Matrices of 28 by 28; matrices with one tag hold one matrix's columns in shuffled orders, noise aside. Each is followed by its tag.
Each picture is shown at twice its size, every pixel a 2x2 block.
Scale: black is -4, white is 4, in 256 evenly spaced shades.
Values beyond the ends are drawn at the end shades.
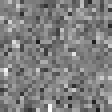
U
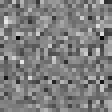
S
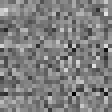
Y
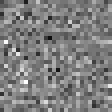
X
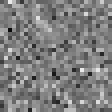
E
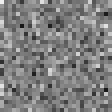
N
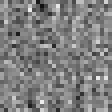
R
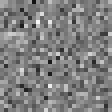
N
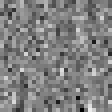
U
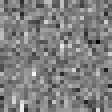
U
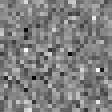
E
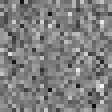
N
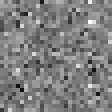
N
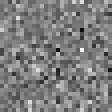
E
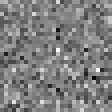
E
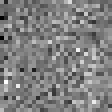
X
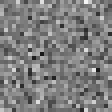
E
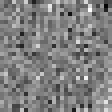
R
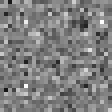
N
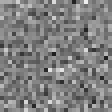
E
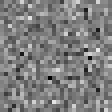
E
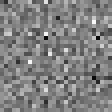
S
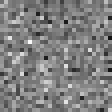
X
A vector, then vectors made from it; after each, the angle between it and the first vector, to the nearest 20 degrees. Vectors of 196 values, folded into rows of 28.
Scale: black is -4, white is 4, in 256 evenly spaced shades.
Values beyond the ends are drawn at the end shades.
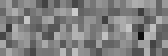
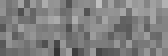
100 degrees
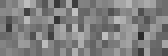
40 degrees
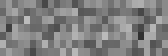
20 degrees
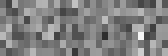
160 degrees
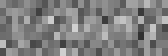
40 degrees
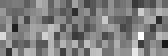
140 degrees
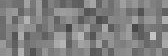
60 degrees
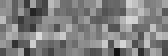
80 degrees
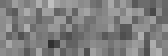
120 degrees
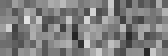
120 degrees
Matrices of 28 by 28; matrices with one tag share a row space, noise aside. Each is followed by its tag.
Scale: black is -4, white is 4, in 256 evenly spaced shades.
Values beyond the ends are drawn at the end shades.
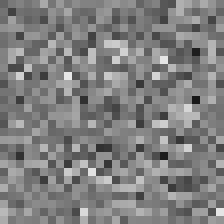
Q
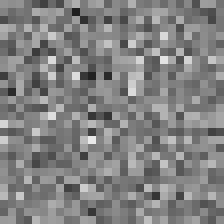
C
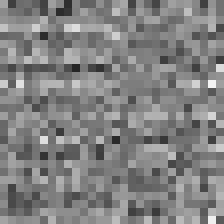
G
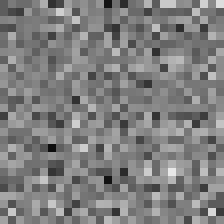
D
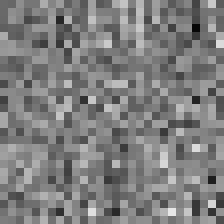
Q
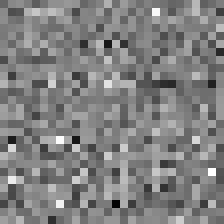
D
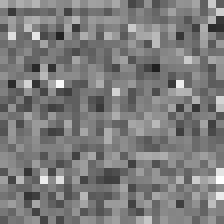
G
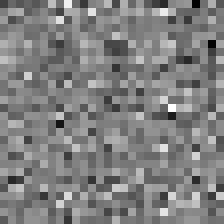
Q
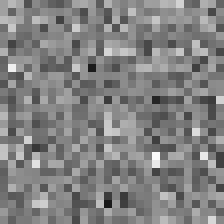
D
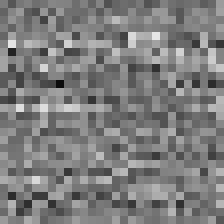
G
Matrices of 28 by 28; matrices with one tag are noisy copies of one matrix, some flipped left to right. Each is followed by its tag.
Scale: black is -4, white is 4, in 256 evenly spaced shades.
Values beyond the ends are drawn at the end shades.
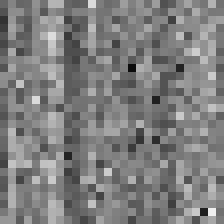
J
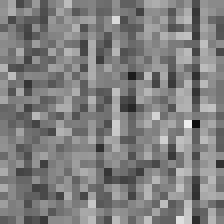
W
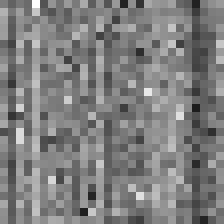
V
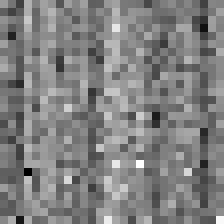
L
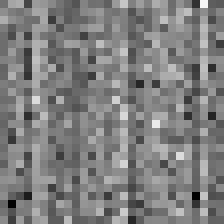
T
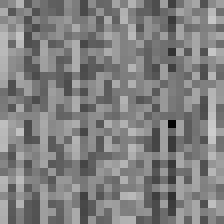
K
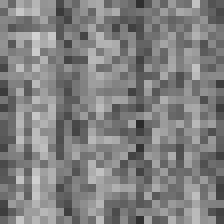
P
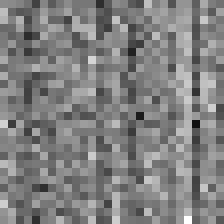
W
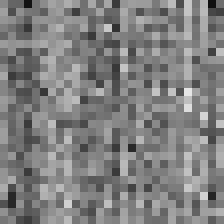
V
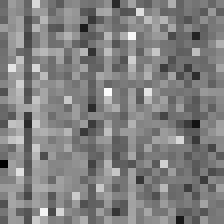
W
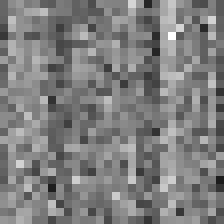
J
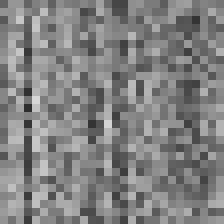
W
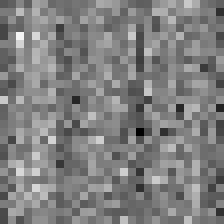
P
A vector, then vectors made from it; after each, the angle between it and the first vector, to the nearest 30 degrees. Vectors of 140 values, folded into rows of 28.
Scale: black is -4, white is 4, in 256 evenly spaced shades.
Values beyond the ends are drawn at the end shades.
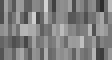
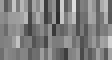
120 degrees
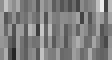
90 degrees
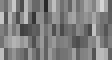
150 degrees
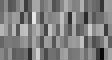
60 degrees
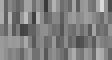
150 degrees
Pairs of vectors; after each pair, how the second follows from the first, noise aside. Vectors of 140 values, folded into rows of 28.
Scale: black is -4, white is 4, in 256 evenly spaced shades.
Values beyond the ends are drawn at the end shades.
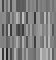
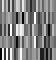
negated, scaled up.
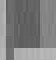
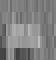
negated, partly zeroed.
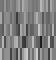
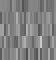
negated, shrunk.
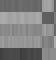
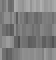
reversed, negated, shrunk.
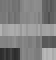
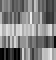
scaled up.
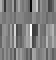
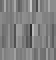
negated, shrunk.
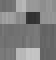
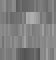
negated, shrunk.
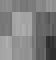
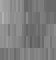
reversed, negated, shrunk.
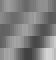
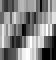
negated, scaled up.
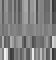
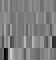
negated, partly zeroed.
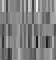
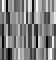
scaled up.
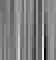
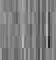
wrapped around, shrunk.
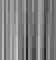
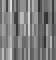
reversed, negated.
